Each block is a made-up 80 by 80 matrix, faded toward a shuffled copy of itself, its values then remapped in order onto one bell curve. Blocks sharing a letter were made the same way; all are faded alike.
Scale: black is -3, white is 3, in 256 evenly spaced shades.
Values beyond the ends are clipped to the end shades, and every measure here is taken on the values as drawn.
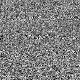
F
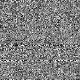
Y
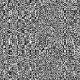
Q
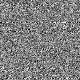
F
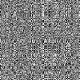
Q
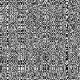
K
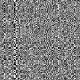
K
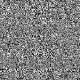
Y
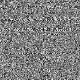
Y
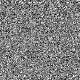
F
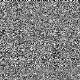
Y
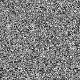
F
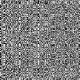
K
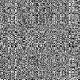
Q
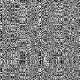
K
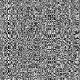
K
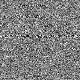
F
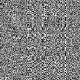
K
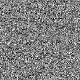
F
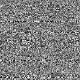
Y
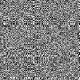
Q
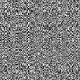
Q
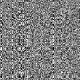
K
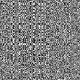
K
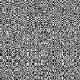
Q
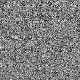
F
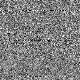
F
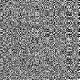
Q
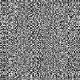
Q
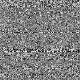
Y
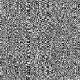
Q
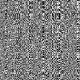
K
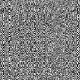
K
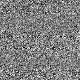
F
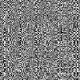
K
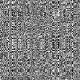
K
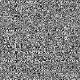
Y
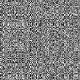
K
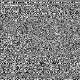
Y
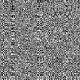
Q
